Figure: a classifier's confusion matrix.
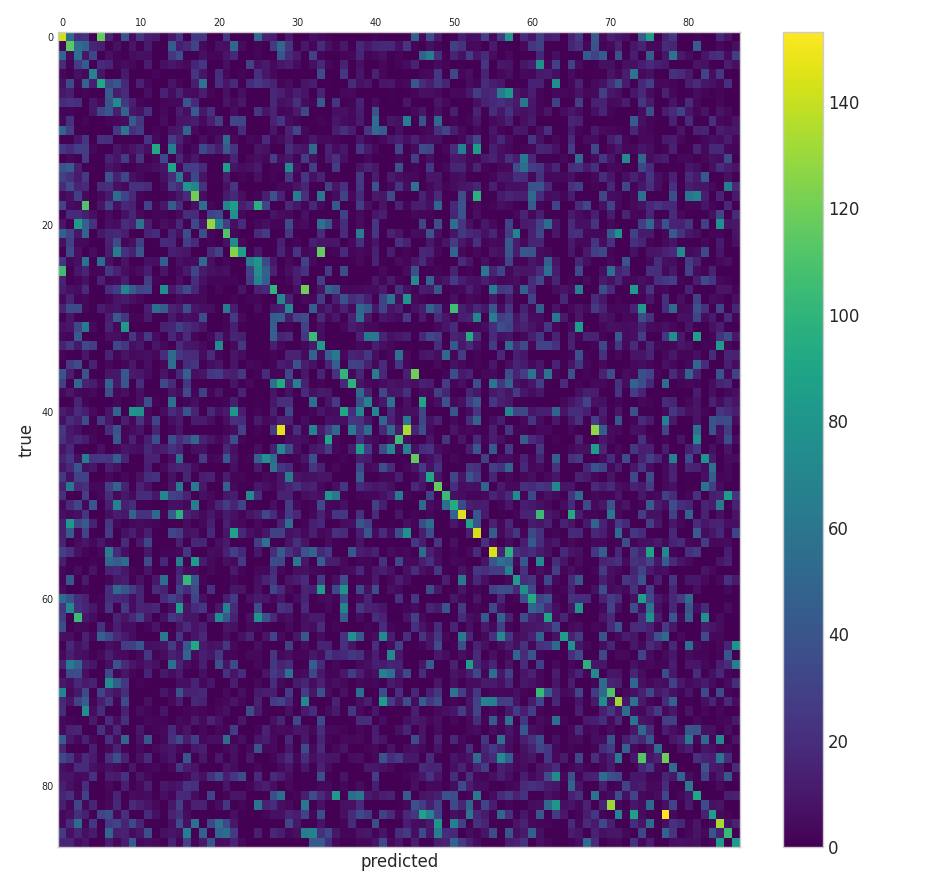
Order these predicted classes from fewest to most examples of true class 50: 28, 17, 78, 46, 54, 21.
28, 54, 21, 78, 46, 17
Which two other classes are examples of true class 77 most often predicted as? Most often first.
74, 56
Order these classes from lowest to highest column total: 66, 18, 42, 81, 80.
42, 18, 80, 81, 66
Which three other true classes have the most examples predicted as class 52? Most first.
32, 67, 83
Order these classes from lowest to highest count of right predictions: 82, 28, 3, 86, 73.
82, 3, 73, 28, 86
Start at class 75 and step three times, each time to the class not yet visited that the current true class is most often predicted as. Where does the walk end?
63
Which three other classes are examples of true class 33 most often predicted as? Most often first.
84, 20, 57
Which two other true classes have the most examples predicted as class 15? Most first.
51, 61
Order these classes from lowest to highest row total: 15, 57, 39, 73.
57, 73, 15, 39
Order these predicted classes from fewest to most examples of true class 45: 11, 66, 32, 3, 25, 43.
43, 11, 66, 32, 25, 3
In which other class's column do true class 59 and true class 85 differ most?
36
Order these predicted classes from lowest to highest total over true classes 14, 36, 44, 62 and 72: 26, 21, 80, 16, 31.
31, 26, 16, 80, 21
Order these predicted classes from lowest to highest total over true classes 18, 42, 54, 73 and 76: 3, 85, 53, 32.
53, 85, 32, 3
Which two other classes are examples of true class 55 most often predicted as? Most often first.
57, 75
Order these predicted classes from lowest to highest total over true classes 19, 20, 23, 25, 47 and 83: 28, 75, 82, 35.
35, 28, 82, 75
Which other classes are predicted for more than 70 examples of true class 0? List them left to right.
5, 57, 75
